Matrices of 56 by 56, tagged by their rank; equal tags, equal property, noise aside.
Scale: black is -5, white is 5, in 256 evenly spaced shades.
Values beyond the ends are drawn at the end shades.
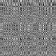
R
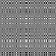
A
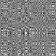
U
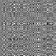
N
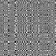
R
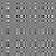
A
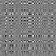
R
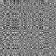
U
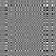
A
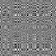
R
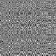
U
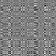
R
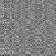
U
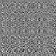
U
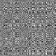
U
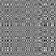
R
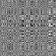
N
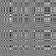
A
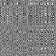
N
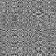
U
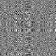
N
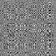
U
